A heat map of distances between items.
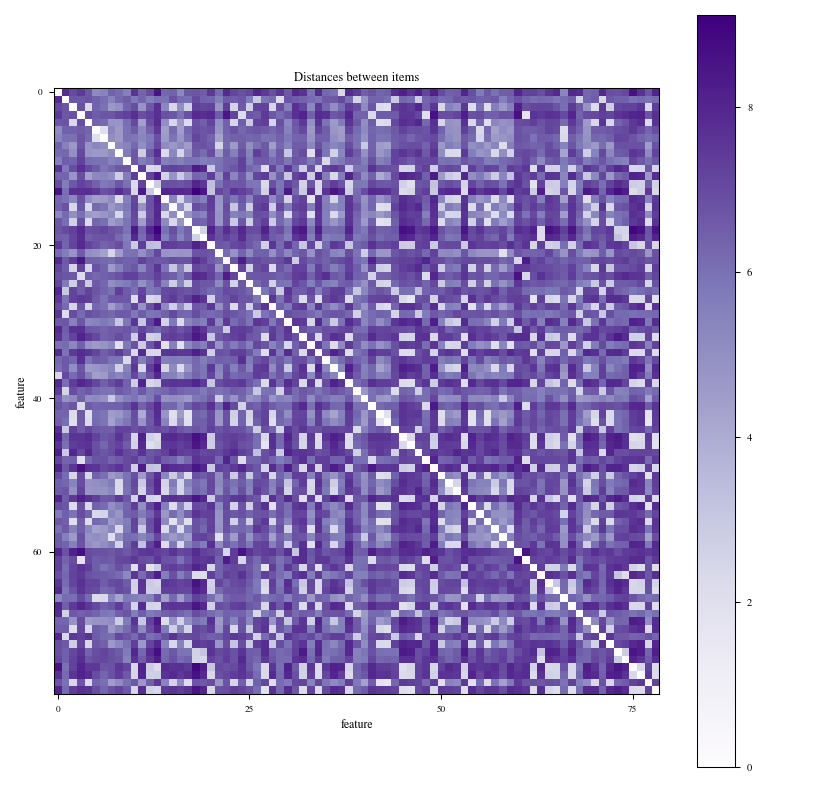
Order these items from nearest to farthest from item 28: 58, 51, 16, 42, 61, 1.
42, 58, 16, 51, 1, 61
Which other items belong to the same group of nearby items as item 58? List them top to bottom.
7, 21, 40
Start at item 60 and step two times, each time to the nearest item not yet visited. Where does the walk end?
31
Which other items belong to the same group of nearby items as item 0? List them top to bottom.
37
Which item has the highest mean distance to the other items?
60
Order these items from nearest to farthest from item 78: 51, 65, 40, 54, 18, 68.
65, 68, 40, 51, 54, 18
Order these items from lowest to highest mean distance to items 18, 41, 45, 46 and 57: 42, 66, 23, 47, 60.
66, 42, 23, 47, 60
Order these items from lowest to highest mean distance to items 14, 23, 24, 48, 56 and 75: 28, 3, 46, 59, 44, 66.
28, 3, 59, 66, 46, 44
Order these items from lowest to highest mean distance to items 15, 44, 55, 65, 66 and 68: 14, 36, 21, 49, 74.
21, 14, 36, 49, 74
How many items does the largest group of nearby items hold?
19
